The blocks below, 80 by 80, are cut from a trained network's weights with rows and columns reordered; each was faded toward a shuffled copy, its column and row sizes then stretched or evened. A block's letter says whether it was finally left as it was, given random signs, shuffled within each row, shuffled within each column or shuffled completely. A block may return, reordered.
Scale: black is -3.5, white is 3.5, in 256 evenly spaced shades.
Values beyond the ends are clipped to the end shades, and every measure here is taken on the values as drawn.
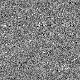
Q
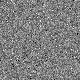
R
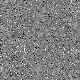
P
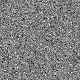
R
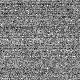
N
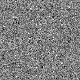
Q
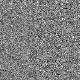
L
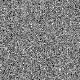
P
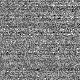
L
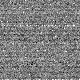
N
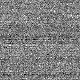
L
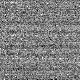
L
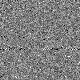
N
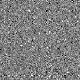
L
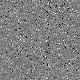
P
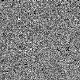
Q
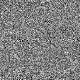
Q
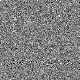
Q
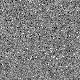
N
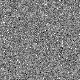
P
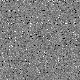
N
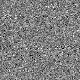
N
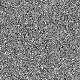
P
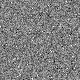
R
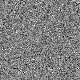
N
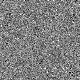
N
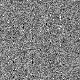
P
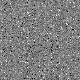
P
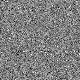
N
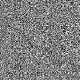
L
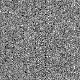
P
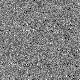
N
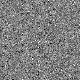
P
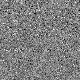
N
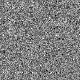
Q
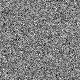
R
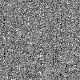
P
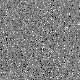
P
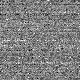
N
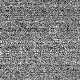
L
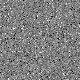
N
